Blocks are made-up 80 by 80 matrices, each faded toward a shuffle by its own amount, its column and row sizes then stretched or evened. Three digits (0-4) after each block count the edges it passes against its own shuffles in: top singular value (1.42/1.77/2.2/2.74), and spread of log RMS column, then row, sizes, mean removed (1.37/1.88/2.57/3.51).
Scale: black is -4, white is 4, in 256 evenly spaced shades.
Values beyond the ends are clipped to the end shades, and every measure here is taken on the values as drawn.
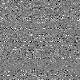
2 0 3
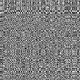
4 1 3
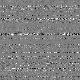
1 0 4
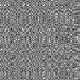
4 2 2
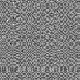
4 2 1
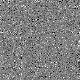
0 1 2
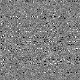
2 1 3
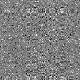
3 2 1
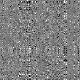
3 3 1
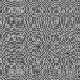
4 2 0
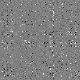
2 2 2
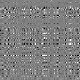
4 3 4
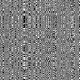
4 4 0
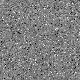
1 0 0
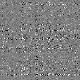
2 2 3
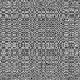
4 0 3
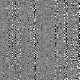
3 4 1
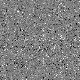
0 1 1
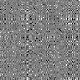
4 2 2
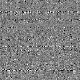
2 0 3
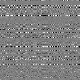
4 0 4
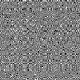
4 0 2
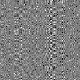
4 3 0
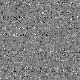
0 0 3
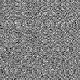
3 0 0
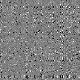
3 2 2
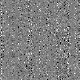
2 3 0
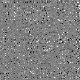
2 2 2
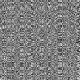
4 3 0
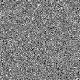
2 1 0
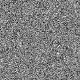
0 1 0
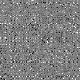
3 1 2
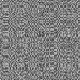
4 1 1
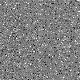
1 0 0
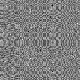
4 1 0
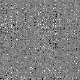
1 2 2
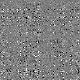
0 3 3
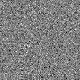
2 0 0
